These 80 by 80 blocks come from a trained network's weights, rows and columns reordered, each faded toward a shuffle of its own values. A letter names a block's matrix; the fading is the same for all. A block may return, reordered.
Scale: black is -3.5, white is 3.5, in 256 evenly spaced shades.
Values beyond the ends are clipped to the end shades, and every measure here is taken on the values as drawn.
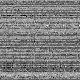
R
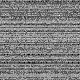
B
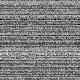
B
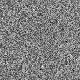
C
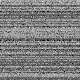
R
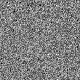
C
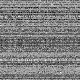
B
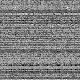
B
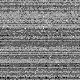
R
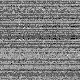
R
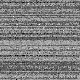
R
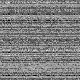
B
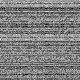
B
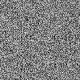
C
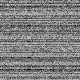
B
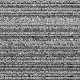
R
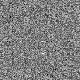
C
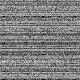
B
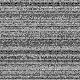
B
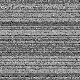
R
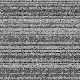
R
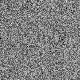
C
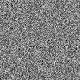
C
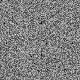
C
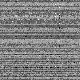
R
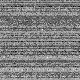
B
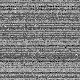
R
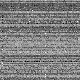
R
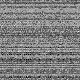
B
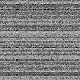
B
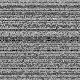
B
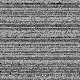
R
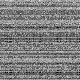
B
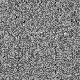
C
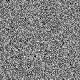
C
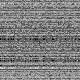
B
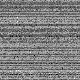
R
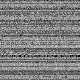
R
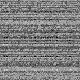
B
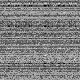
B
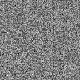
C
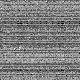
R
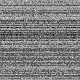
R
